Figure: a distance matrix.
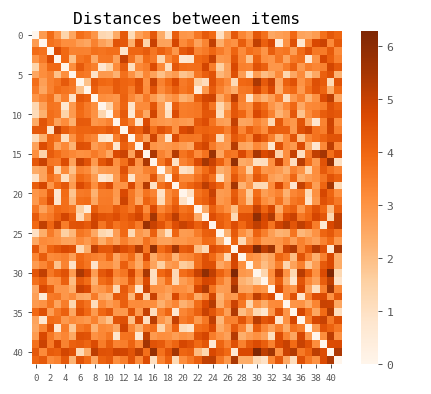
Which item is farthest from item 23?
30
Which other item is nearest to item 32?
14
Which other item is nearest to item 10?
13
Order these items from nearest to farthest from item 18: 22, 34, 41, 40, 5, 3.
5, 34, 3, 22, 41, 40
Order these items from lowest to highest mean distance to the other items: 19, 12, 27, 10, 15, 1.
10, 1, 19, 15, 12, 27
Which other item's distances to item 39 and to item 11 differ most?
24
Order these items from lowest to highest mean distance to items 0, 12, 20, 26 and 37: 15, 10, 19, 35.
10, 35, 19, 15
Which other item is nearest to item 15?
36
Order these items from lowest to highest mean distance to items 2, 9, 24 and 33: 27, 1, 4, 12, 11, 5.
4, 1, 12, 5, 11, 27
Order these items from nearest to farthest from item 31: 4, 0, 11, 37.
11, 37, 0, 4
